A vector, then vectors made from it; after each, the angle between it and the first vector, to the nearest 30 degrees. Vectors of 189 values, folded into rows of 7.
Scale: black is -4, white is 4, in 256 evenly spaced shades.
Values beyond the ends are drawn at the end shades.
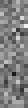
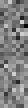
150 degrees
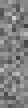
120 degrees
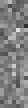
120 degrees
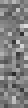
60 degrees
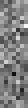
30 degrees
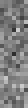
120 degrees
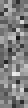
150 degrees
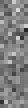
60 degrees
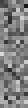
60 degrees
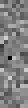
120 degrees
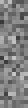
120 degrees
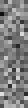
90 degrees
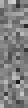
120 degrees
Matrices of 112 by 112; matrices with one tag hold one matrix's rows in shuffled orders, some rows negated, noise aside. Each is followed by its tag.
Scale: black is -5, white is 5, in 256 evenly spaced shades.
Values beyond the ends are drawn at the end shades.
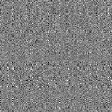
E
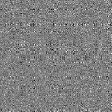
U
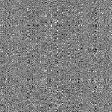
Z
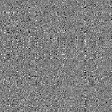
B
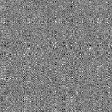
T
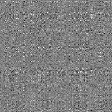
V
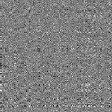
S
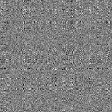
T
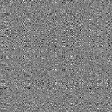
T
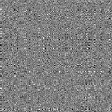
S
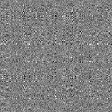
T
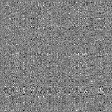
V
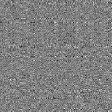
U
